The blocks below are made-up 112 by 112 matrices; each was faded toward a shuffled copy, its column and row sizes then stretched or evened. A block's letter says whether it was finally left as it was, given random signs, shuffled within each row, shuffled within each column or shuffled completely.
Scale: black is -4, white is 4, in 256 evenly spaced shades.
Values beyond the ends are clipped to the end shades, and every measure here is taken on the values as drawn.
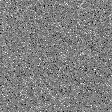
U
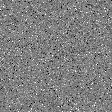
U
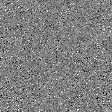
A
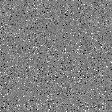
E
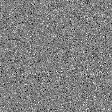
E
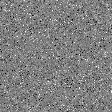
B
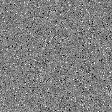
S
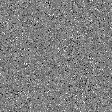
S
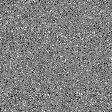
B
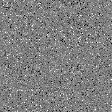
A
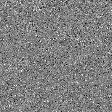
B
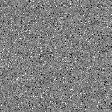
A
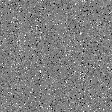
S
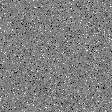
U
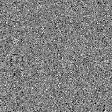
A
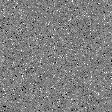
S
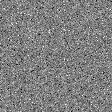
U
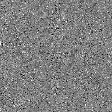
A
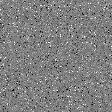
E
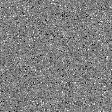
E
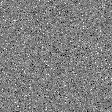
U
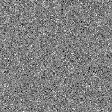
A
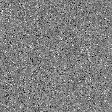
S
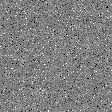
U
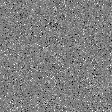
S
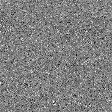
B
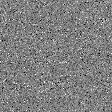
B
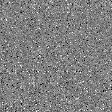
E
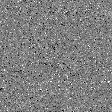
B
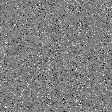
S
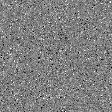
E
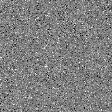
A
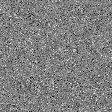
B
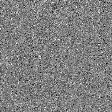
E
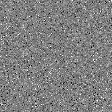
A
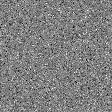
U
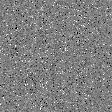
S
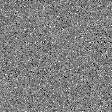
E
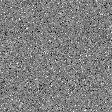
B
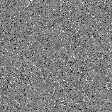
S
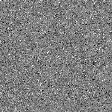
E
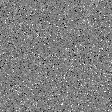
U
